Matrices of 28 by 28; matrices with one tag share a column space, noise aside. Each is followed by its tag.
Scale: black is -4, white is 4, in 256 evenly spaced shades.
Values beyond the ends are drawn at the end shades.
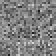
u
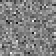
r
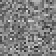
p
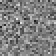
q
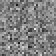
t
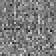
t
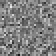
u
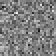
r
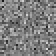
q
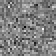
u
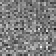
t
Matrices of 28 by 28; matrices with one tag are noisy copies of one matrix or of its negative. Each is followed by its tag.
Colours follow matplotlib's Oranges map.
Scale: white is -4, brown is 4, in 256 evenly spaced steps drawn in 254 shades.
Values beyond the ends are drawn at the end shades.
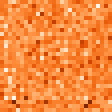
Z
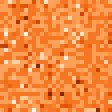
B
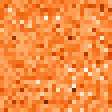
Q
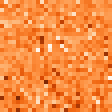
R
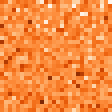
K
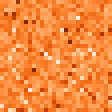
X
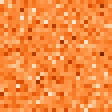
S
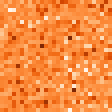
Q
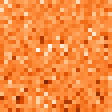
R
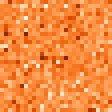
B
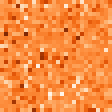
B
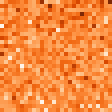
K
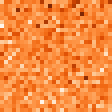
K
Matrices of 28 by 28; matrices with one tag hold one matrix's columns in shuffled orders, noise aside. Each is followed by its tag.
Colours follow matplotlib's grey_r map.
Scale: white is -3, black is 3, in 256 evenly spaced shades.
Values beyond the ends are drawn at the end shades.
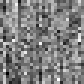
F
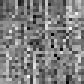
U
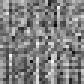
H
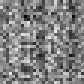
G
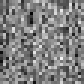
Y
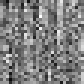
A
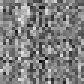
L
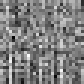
H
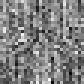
F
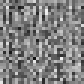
L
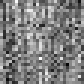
A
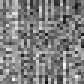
U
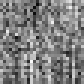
H
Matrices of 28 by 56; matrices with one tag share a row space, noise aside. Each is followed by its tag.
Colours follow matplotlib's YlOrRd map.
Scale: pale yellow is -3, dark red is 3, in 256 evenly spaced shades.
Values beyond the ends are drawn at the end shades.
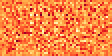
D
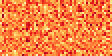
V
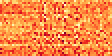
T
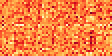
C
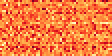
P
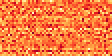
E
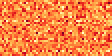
V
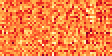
C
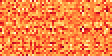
E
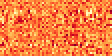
C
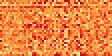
T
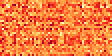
E
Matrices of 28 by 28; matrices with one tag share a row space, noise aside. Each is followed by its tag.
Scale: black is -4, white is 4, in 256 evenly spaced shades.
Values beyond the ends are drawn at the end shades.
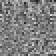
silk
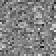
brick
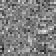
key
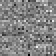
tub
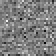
tub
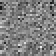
brick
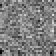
brick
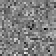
silk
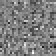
silk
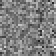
brick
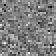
key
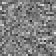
key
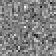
silk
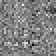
silk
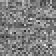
tub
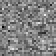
key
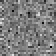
key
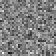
key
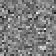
key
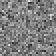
key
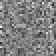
brick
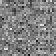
tub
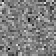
key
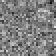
key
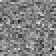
brick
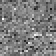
silk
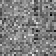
silk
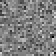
brick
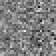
brick
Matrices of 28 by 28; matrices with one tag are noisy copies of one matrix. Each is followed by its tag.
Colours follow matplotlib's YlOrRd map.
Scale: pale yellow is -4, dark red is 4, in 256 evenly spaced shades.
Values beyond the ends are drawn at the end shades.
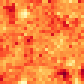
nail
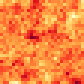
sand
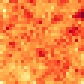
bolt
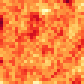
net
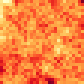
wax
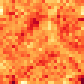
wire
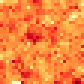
sand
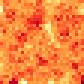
wire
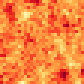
nail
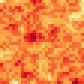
sand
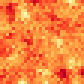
nail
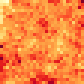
wax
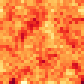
wire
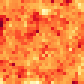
net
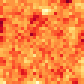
net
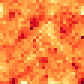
wire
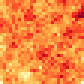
bolt
